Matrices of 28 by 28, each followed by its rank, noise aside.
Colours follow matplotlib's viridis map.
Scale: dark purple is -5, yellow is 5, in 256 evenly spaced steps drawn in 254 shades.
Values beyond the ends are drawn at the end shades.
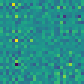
three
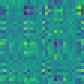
three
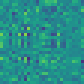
three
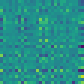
two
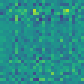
three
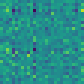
three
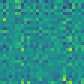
three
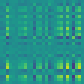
one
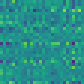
two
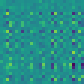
two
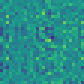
four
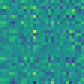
three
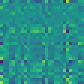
two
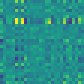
two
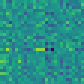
four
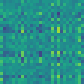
two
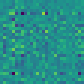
three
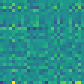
three
